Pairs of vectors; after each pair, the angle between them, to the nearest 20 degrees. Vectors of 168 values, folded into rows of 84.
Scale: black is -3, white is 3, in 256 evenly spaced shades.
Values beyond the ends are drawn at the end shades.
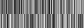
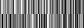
140 degrees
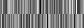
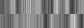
100 degrees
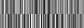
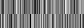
60 degrees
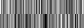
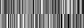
120 degrees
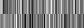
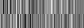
40 degrees
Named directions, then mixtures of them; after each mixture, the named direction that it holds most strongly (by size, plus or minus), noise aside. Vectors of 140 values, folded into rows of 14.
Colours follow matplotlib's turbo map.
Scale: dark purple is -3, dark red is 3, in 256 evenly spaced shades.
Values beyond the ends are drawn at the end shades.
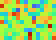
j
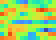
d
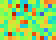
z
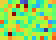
z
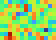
z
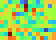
z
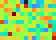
j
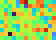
z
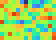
j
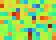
j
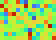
j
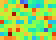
d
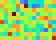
j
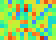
z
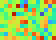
z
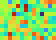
z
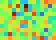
z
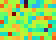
j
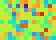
z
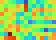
d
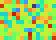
j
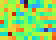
d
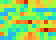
d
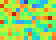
j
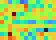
d
